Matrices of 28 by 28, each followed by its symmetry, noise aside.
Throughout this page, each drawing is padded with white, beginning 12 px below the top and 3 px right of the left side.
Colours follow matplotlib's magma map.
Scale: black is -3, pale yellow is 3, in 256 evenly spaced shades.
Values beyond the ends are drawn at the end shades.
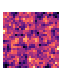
same after a half turn.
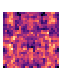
mirrored left to right.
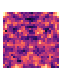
mirrored left to right.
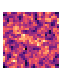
same after a half turn.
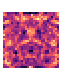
mirrored left to right.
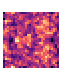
mirrored top to bottom.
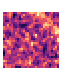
symmetric across the other diagonal.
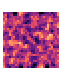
same after a half turn.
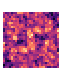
same after a half turn.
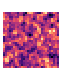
antisymmetric.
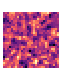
antisymmetric.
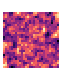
same after a half turn.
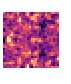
mirrored top to bottom.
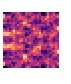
mirrored top to bottom.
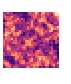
symmetric across the other diagonal.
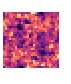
same after a half turn.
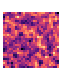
symmetric across the other diagonal.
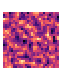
antisymmetric.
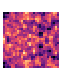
mirrored top to bottom.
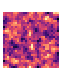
same after a half turn.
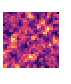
symmetric across the other diagonal.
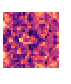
mirrored top to bottom.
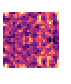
mirrored top to bottom.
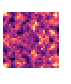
mirrored top to bottom.
